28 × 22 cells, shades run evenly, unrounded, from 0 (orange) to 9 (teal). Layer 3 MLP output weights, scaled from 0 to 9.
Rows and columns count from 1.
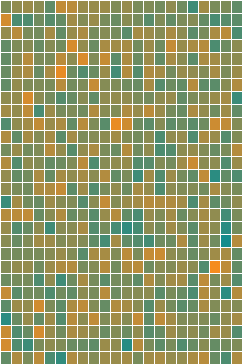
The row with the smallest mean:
21
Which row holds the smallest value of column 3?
8
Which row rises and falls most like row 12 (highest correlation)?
7
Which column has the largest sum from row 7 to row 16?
15
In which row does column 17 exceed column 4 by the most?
24
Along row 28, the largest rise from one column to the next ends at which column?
5
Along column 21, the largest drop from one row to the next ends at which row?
20
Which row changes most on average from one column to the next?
14
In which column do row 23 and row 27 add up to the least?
1
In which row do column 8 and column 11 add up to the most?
6
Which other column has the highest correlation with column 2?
3
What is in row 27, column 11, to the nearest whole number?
4
